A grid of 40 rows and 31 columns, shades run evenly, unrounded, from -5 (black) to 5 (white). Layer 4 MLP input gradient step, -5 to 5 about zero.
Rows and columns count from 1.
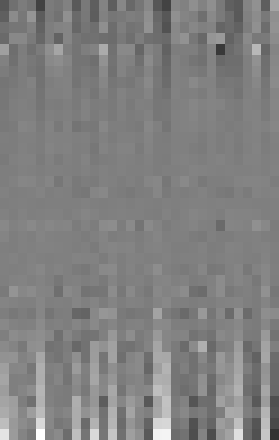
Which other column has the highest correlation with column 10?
28
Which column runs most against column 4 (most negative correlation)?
14
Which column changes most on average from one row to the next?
25
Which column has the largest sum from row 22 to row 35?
18
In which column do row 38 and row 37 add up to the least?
31
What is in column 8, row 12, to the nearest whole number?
0
